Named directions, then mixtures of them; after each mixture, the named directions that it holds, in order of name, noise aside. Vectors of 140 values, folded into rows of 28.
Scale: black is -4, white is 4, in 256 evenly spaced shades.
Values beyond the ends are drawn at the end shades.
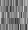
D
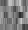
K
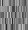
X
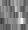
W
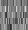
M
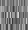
D, M, X.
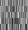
D, X.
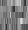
K, W, X.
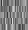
X.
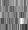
D, K, W.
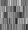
K, M.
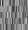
X.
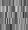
M, W, X.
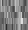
W, X.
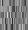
X.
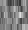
K.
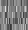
M.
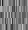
X.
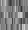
K, X.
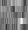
K, W, X.
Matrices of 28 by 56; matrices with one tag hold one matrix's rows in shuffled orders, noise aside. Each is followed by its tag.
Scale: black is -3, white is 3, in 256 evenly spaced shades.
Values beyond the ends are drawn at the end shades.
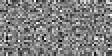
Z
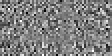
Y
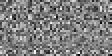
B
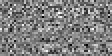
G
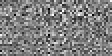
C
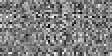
C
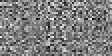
C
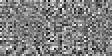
C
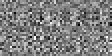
B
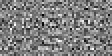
G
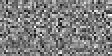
Z
